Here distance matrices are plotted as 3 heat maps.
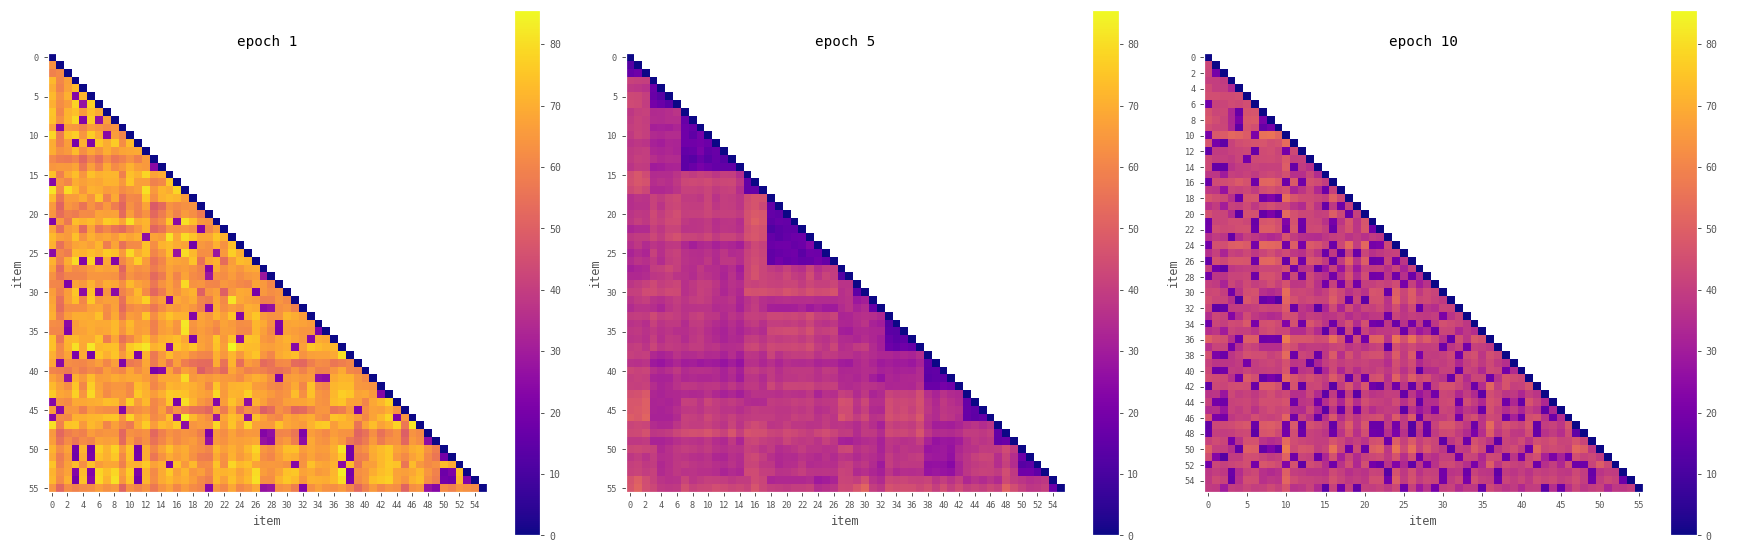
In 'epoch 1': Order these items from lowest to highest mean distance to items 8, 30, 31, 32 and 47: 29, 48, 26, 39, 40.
26, 48, 39, 40, 29
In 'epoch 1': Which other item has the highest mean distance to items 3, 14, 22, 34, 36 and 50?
37
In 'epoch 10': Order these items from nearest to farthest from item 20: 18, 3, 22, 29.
18, 3, 29, 22
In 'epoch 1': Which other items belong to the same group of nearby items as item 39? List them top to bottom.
1, 9, 45
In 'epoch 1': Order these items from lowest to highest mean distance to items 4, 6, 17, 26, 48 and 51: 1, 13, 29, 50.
13, 1, 50, 29
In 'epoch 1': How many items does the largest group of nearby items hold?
8
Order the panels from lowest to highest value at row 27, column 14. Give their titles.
epoch 10, epoch 5, epoch 1
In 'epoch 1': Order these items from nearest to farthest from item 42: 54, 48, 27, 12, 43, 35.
43, 48, 35, 27, 12, 54
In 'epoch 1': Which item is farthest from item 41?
17
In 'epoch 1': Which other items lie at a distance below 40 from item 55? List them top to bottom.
20, 27, 28, 32, 48, 49
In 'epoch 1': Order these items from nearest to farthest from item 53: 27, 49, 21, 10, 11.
11, 49, 27, 21, 10
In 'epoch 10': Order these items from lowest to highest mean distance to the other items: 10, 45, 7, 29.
45, 29, 7, 10
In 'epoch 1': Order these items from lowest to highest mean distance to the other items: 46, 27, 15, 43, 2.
27, 2, 46, 15, 43
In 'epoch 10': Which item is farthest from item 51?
10
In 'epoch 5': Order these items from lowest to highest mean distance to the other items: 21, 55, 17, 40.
40, 21, 17, 55
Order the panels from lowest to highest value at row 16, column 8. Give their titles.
epoch 5, epoch 10, epoch 1
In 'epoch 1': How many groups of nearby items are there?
14
